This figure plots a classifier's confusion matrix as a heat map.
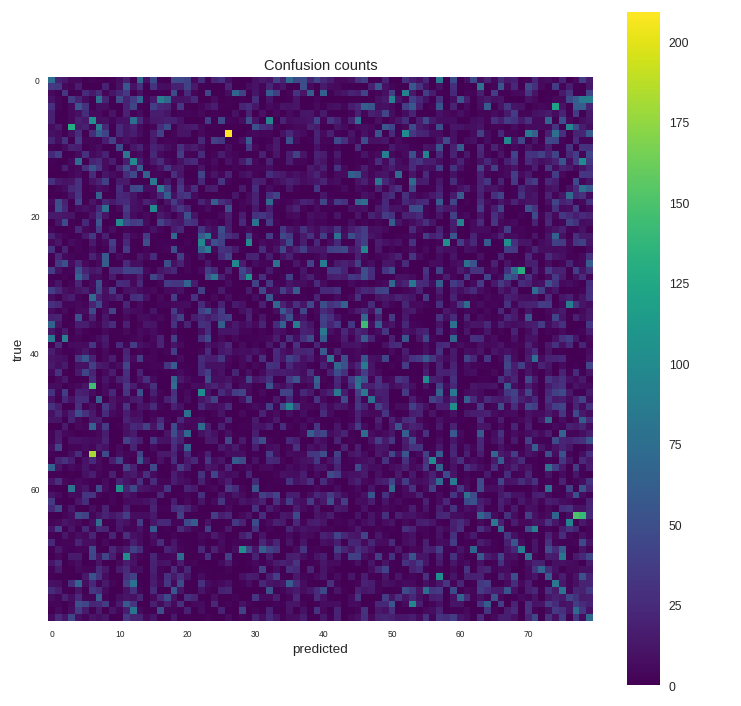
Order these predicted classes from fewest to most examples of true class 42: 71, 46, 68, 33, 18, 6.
71, 68, 33, 6, 18, 46
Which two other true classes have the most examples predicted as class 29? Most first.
24, 9
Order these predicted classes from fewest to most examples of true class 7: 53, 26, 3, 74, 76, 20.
26, 20, 74, 53, 76, 3
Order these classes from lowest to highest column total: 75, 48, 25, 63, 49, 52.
25, 48, 49, 52, 63, 75
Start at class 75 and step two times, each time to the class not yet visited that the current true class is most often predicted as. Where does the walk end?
6
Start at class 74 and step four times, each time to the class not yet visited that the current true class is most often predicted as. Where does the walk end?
53
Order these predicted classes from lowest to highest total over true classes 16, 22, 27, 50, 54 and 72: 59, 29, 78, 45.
29, 59, 45, 78
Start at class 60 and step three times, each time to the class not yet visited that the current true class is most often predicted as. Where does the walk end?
73
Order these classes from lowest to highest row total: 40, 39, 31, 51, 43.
40, 39, 43, 51, 31
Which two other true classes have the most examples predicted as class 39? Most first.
44, 45
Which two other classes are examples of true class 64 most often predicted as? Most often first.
77, 78
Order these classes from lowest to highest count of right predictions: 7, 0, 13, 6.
13, 0, 7, 6
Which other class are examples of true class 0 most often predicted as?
57
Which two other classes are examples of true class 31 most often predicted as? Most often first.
71, 36
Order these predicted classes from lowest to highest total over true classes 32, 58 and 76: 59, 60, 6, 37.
37, 59, 60, 6
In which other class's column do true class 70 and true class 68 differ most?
11
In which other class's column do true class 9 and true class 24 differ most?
22
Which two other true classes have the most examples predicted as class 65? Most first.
55, 76
